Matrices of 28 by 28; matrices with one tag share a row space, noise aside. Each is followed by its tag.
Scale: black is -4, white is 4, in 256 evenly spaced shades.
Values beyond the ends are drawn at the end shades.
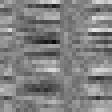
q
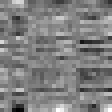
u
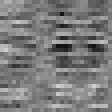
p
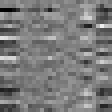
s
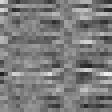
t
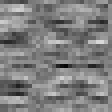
p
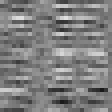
p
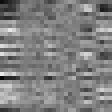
s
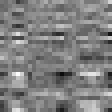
u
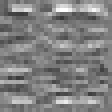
p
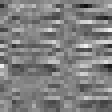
t
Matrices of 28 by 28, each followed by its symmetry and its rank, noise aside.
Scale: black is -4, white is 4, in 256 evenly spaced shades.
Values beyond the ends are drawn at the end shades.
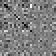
symmetric, rank four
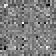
symmetric, rank four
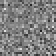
antisymmetric, rank six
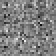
antisymmetric, rank eight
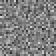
antisymmetric, rank eight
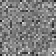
symmetric, rank six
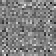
antisymmetric, rank four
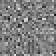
antisymmetric, rank six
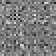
no symmetry, rank four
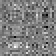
antisymmetric, rank four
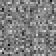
antisymmetric, rank six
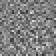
no symmetry, rank four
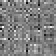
antisymmetric, rank four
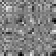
symmetric, rank four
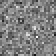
symmetric, rank eight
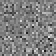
symmetric, rank six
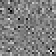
symmetric, rank four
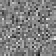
antisymmetric, rank eight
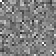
symmetric, rank eight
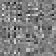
antisymmetric, rank four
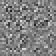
symmetric, rank six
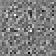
symmetric, rank six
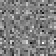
no symmetry, rank four
